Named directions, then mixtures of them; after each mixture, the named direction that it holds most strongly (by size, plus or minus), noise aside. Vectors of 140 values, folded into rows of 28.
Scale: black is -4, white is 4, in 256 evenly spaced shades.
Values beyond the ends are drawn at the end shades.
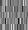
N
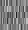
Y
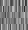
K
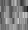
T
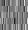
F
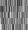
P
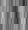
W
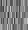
Y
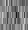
W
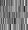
F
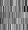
K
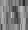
W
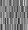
N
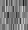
N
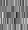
Y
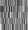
P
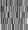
P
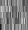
P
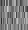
Y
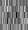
Y
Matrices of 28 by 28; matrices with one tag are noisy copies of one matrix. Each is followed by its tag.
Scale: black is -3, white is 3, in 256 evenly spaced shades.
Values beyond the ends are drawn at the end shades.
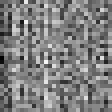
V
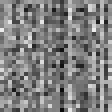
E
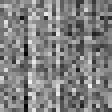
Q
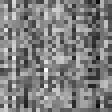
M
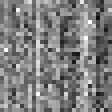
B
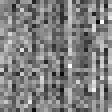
E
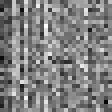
V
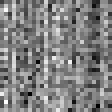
M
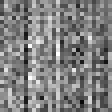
Q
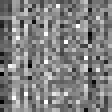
V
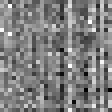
E
